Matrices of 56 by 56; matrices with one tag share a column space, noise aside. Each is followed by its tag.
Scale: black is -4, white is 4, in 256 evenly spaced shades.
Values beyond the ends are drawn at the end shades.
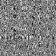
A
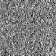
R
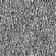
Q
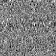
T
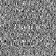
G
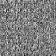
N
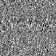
T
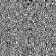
R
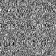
G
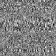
T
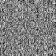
N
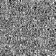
Q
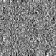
Q
